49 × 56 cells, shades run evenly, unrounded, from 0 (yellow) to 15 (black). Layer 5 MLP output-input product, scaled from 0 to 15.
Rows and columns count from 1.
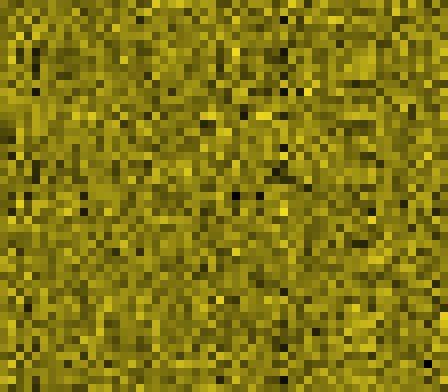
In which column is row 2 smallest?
50
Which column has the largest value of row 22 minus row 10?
35
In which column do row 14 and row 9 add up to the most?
31
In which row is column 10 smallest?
15
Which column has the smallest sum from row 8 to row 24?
39
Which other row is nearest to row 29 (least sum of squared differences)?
14
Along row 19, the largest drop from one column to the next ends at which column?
37
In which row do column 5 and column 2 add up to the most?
49
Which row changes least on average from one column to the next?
47
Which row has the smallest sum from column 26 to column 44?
18
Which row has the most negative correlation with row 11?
41
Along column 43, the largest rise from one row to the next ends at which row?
4
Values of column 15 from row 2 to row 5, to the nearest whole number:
8 8 2 7
